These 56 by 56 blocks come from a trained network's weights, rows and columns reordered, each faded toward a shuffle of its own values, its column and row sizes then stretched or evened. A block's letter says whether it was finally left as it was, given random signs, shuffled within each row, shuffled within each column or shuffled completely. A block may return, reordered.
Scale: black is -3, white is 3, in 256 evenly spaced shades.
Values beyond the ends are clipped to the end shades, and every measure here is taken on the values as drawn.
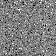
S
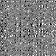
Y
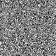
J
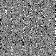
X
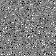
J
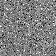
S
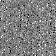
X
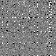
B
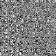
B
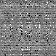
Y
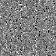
X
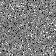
S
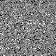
J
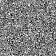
S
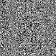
B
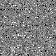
J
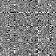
Y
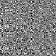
Y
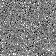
S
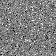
S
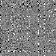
B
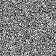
J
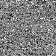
J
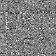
B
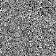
X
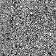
B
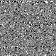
J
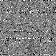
J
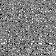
J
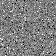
S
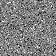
S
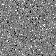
S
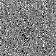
X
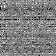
Y
